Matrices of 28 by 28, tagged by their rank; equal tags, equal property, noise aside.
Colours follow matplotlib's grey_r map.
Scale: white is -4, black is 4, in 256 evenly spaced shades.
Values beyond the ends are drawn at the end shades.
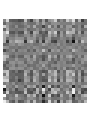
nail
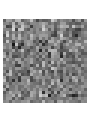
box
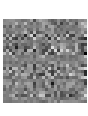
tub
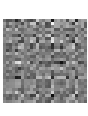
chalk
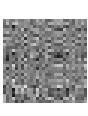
tub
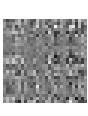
chalk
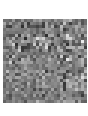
box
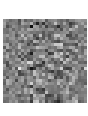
box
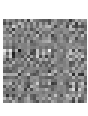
tub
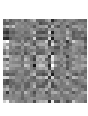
nail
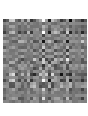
nail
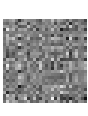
chalk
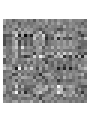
tub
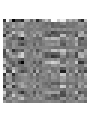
nail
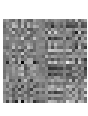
chalk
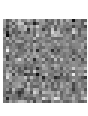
tub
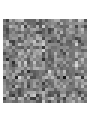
box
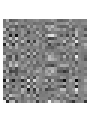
chalk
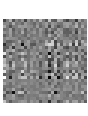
chalk
